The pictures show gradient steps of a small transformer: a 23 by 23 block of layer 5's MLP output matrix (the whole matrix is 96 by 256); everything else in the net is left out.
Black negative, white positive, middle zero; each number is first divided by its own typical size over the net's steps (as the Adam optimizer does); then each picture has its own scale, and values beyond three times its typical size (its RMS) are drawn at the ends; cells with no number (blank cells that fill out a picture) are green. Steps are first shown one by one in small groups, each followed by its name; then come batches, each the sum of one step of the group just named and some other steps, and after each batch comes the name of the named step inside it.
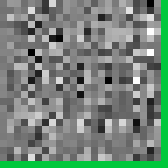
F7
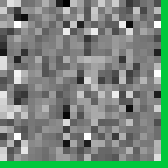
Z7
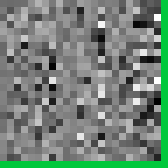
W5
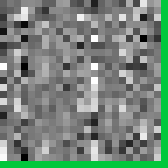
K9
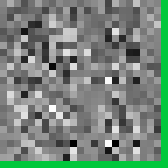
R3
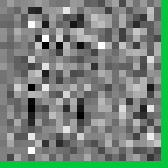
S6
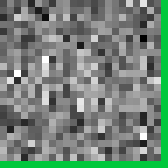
K9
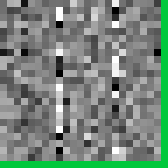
Z7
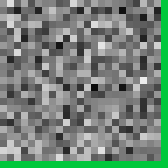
S6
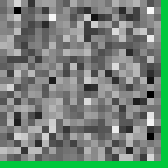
R3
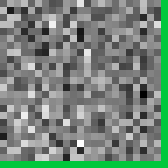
R3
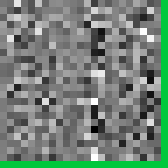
W5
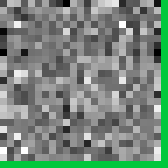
Z7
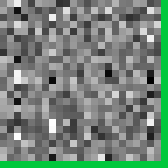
Z7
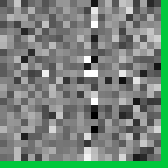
F7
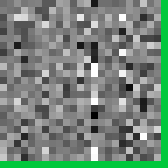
K9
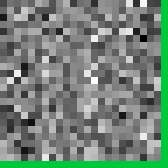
K9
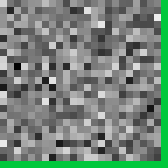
W5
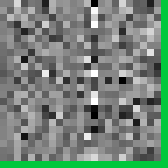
F7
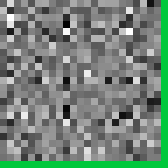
F7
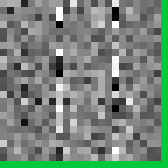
W5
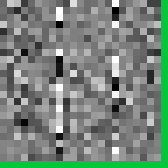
Z7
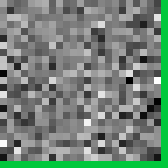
W5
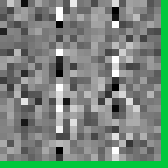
K9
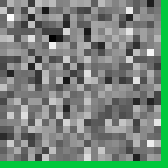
F7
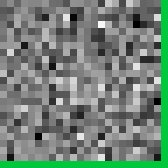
W5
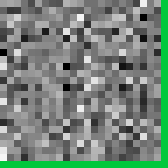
K9
